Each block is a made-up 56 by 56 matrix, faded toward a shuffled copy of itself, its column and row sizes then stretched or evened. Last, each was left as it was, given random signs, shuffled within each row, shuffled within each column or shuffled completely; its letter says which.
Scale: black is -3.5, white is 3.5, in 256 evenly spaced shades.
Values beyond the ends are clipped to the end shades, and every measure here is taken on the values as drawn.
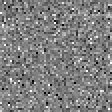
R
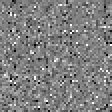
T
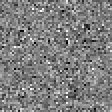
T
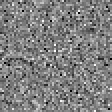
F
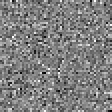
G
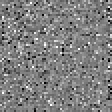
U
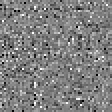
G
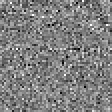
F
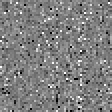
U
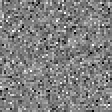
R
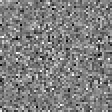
T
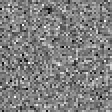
F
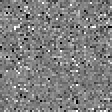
T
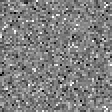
R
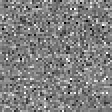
F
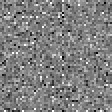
G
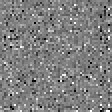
T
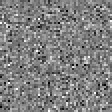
G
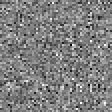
G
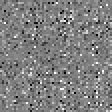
G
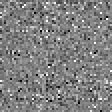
T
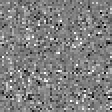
T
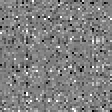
G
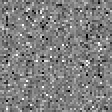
T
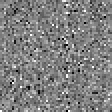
U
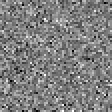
F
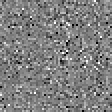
G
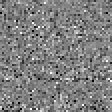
F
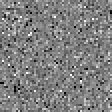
U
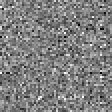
G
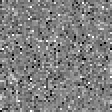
U
